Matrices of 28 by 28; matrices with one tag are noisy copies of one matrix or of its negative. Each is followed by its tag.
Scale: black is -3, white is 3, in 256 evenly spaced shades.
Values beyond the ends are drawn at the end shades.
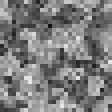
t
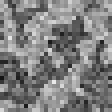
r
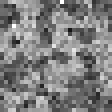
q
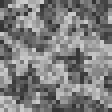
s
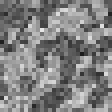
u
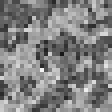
u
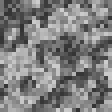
u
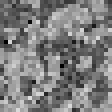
u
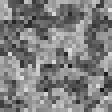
t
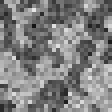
r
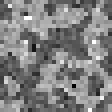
t
